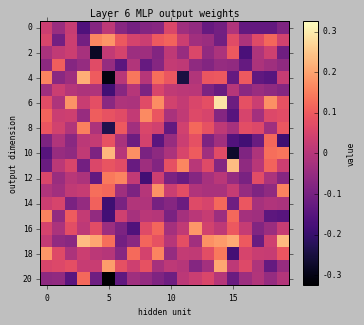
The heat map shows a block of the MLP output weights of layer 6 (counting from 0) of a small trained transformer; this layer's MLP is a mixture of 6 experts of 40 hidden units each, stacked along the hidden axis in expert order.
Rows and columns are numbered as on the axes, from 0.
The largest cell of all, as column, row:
14, 6
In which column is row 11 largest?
15
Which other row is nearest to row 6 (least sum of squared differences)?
18
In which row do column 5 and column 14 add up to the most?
19
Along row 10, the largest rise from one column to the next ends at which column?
5
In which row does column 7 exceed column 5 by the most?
4
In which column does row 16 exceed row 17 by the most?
12
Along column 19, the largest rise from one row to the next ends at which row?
10
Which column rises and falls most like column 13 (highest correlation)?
16
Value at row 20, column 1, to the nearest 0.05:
-0.05
